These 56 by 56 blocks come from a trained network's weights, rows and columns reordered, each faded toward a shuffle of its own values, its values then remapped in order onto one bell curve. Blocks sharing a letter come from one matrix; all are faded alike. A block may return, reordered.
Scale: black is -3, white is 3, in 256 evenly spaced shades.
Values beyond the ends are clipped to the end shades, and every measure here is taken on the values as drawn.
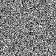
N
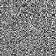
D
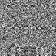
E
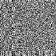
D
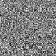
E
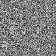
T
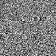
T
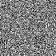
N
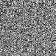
D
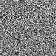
T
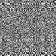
E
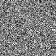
T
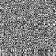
E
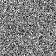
N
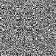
D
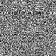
E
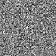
D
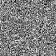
N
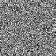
N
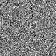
N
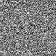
T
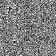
N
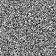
N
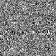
D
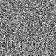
N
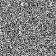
N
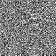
E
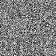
N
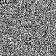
N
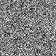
T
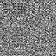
E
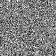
N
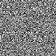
T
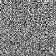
D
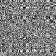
E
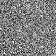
D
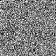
D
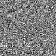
T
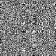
D
